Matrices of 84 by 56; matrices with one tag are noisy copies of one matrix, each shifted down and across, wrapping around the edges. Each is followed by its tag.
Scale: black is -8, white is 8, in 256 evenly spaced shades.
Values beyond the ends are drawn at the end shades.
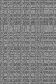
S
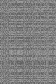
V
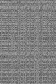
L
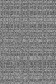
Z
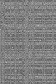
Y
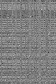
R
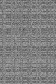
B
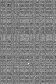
S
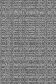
L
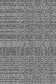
R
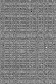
L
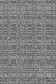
B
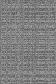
L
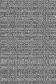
V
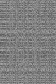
L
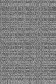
V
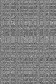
S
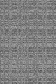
B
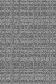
Z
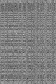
R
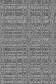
Y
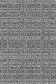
Z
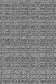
B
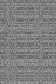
Y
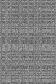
S
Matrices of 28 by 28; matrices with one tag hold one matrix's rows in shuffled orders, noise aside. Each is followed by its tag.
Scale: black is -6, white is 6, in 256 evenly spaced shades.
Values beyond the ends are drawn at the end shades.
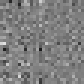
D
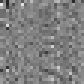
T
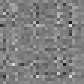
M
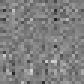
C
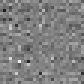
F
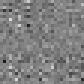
F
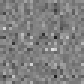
C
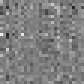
T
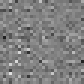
F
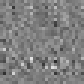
C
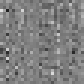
T
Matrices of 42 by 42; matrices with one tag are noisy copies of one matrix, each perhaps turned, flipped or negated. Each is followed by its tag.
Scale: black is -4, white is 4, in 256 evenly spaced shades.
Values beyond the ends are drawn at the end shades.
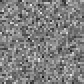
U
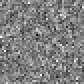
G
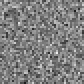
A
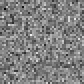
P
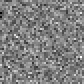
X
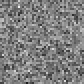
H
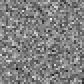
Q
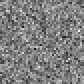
U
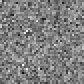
H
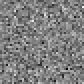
H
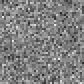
X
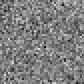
A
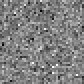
G
